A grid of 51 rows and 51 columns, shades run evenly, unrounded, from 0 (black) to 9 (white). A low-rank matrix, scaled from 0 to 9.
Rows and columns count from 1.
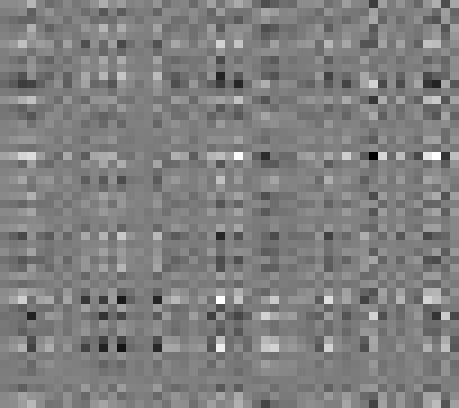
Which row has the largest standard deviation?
20
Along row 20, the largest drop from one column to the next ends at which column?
50
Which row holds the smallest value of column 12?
44
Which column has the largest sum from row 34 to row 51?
25
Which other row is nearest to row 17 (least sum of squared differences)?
28
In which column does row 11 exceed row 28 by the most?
42
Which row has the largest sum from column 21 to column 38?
38
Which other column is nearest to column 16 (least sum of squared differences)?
40
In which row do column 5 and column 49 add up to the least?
11
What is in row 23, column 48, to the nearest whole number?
6
